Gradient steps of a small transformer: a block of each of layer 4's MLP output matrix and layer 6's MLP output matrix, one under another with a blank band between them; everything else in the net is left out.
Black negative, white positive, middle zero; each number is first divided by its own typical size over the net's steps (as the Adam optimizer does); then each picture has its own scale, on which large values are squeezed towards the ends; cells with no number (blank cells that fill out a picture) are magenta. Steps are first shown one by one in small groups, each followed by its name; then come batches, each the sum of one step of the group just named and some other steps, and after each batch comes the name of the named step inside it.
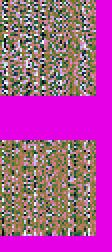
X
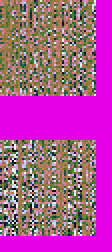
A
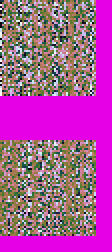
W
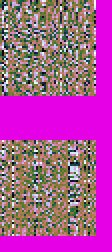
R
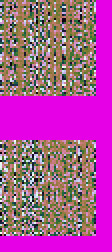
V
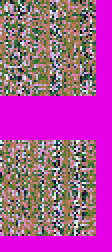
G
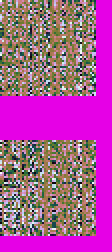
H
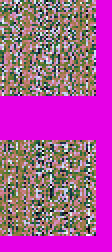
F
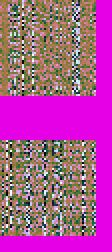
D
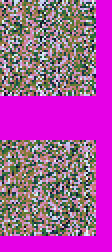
F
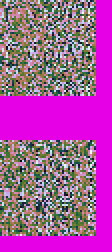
H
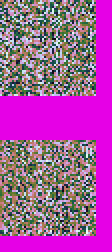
W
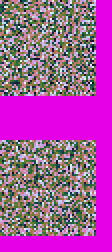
R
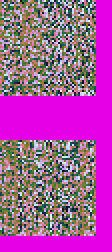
X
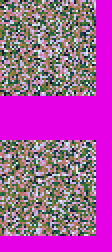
R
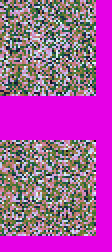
V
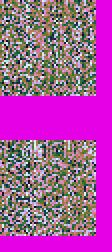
A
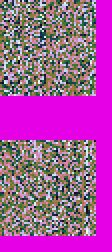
X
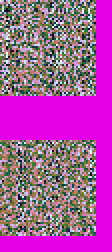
H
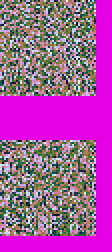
V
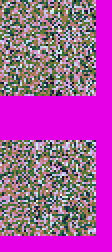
G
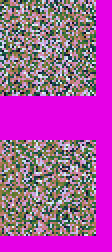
R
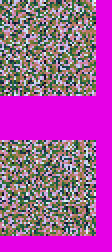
R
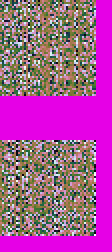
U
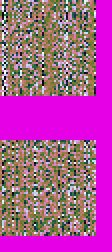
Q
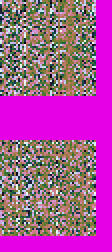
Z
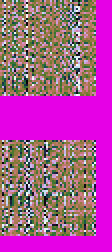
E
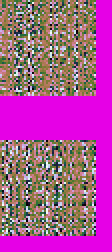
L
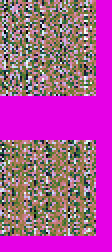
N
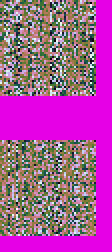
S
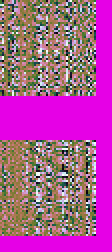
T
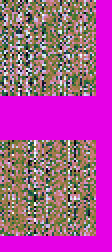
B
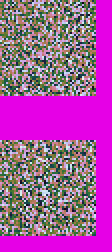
L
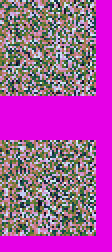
L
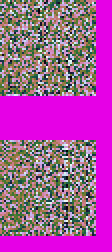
T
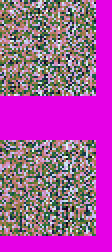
Q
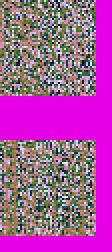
N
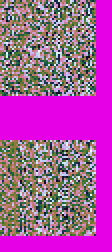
T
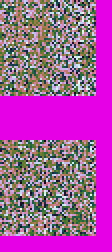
E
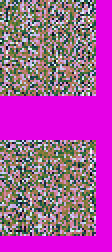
U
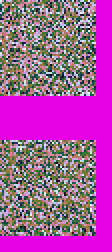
Z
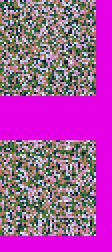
U
